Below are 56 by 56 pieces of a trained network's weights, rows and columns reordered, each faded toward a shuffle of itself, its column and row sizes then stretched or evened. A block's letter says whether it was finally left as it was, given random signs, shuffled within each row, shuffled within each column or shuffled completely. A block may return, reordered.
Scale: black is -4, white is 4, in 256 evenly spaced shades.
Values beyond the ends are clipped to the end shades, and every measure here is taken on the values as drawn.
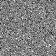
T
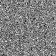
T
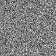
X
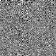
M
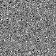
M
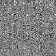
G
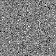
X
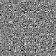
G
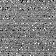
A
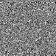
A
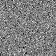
T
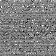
A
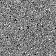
T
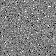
T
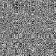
G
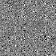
M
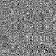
G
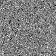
T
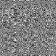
G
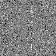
X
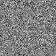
A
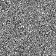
X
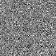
M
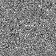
A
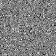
A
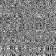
G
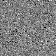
A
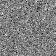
T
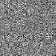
G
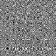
G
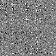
M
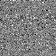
A
